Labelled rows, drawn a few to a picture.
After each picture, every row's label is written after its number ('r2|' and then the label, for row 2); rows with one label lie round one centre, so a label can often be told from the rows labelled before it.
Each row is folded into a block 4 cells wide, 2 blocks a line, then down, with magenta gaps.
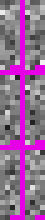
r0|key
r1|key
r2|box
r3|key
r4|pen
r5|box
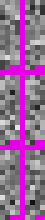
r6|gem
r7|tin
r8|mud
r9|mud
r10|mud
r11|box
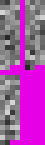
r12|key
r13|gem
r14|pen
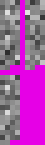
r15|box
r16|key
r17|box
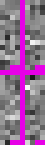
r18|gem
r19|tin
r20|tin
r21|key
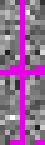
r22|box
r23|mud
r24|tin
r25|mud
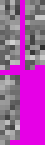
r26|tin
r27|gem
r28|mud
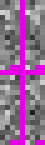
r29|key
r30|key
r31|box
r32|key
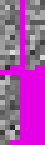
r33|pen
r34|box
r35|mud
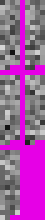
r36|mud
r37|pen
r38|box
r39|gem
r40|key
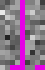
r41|key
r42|box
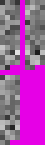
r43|mud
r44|mud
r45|mud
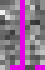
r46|key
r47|pen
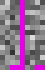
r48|mud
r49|box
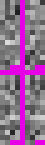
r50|tin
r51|box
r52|tin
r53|tin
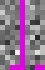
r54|mud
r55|pen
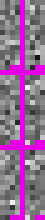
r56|tin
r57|pen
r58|gem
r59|key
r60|pen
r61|key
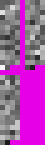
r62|key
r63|pen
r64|pen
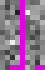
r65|tin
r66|key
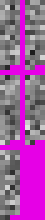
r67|pen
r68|box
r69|key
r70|mud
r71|pen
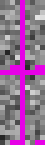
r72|box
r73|gem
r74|gem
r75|key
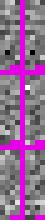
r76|box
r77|box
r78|gem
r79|key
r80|mud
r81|pen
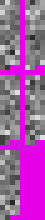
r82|mud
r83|key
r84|gem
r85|tin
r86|mud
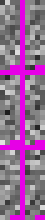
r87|mud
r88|pen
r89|key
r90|mud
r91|box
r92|box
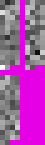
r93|key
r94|mud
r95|mud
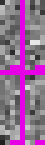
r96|mud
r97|tin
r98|gem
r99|key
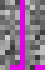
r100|box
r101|pen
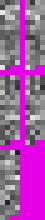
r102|key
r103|key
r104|tin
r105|tin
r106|box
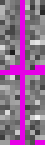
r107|mud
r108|tin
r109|box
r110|tin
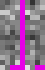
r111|key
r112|key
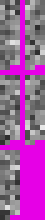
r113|tin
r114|mud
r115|gem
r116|mud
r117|gem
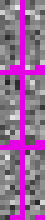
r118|key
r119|key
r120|tin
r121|gem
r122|pen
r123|mud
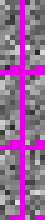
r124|pen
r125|mud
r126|mud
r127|key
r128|mud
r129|tin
